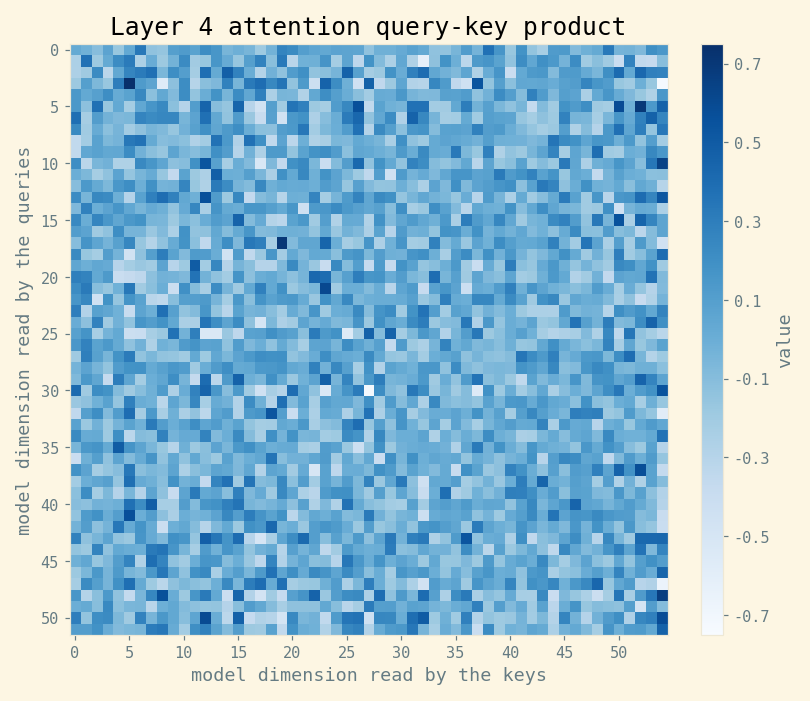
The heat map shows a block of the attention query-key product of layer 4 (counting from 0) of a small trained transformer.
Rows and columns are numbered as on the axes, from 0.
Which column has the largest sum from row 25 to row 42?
5
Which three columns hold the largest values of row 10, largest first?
54, 12, 26
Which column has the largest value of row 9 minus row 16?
48
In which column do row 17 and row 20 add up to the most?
23
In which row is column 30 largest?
38
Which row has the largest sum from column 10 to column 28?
46
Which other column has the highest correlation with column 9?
29
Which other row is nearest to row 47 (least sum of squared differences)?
41
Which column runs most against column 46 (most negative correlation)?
11
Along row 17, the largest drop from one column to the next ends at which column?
20
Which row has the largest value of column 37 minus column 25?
25
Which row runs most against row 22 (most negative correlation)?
44
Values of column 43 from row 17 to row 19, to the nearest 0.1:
0.1 -0.1 0
